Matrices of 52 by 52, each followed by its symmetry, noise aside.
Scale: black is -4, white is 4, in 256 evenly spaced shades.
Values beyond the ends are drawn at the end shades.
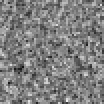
no symmetry.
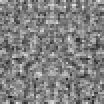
mirrored left to right.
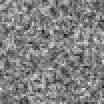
symmetric.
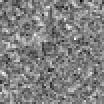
symmetric.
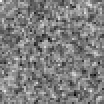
symmetric.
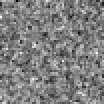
antisymmetric.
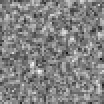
symmetric across the other diagonal.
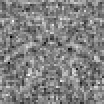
mirrored left to right.
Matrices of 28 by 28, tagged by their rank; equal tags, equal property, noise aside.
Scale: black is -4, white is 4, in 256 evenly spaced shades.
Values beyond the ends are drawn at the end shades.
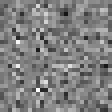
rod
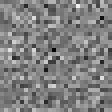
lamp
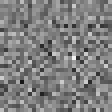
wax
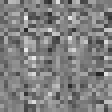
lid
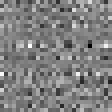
rod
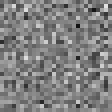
rod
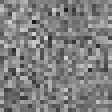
wax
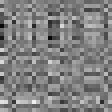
lid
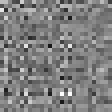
lid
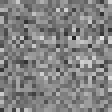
lamp
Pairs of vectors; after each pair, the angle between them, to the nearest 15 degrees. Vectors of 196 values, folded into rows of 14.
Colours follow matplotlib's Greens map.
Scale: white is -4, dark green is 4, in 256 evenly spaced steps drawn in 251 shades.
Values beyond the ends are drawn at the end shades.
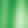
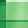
75 degrees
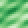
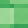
120 degrees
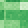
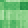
165 degrees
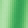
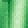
150 degrees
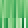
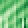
135 degrees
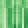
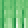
105 degrees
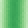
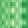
120 degrees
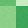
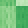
15 degrees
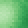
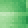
30 degrees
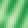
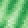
15 degrees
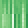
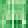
45 degrees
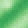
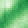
15 degrees
